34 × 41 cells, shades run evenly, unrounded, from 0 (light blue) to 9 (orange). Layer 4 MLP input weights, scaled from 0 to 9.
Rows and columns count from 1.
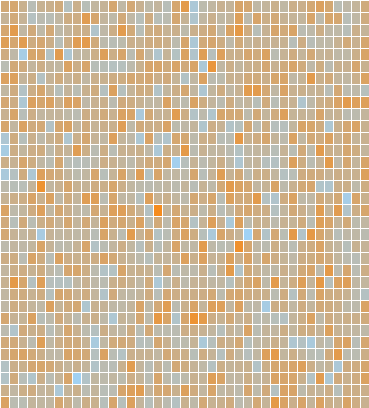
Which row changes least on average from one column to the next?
7
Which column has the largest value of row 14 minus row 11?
37
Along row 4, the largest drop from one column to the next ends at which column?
22
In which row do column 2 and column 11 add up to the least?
28
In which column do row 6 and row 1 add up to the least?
23
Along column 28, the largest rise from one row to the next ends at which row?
21
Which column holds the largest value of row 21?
27
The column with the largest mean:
36
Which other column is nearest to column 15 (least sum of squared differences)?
32
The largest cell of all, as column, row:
18, 18
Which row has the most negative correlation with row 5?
6
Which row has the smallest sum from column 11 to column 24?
29
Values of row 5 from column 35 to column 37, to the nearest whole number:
5 4 4
